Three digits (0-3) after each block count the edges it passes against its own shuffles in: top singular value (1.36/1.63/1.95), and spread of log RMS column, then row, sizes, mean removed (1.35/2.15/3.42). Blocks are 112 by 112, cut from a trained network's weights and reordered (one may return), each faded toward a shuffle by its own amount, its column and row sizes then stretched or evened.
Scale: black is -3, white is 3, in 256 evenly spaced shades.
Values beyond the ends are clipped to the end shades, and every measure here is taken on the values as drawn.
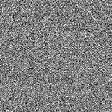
3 0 1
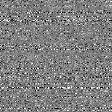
3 1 3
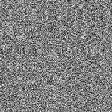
3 0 0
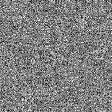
2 0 1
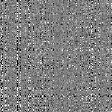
3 3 2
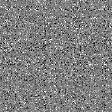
0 2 2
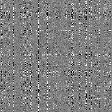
3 3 2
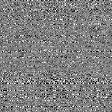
3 1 3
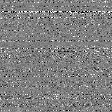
1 1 3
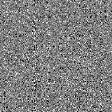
2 2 1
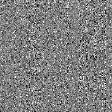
2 2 0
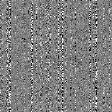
3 3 1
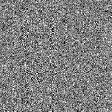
1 2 0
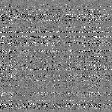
2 2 3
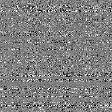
1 2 3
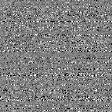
1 1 3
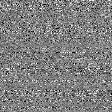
0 0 3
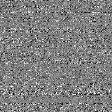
1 1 3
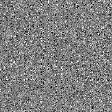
0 2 1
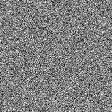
3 0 0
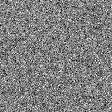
2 0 0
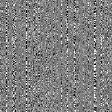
3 3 0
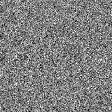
1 1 0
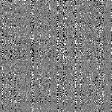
3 3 2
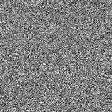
3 0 1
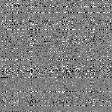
2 2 3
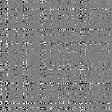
3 3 3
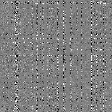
2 3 2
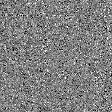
0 1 1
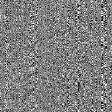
2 3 0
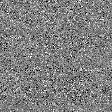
0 1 2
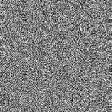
3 1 0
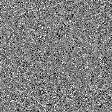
0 1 1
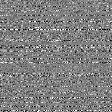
3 0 3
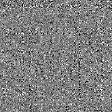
2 2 2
